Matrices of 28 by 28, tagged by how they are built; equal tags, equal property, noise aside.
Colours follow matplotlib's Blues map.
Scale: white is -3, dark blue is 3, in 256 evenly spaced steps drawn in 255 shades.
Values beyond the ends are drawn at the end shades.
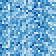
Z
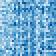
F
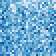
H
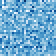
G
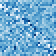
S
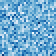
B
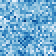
H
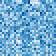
F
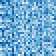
Z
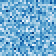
B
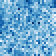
H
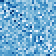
S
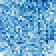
H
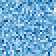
B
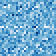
G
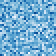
B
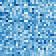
F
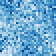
H
